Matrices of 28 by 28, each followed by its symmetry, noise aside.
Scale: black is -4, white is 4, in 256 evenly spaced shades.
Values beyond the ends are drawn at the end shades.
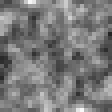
same after a half turn.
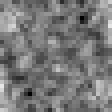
same after a half turn.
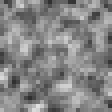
symmetric across the other diagonal.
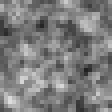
symmetric across the other diagonal.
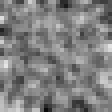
antisymmetric.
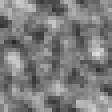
same after a half turn.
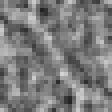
same after a half turn.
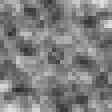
same after a half turn.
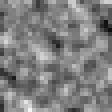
antisymmetric.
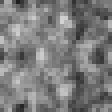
mirrored top to bottom.
